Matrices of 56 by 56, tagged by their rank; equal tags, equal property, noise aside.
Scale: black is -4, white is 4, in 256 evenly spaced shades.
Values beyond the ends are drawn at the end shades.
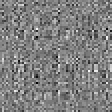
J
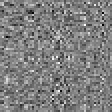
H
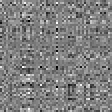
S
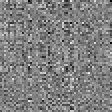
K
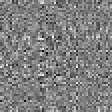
S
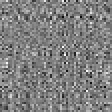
K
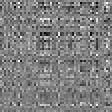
J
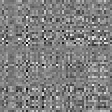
J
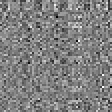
K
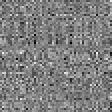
S
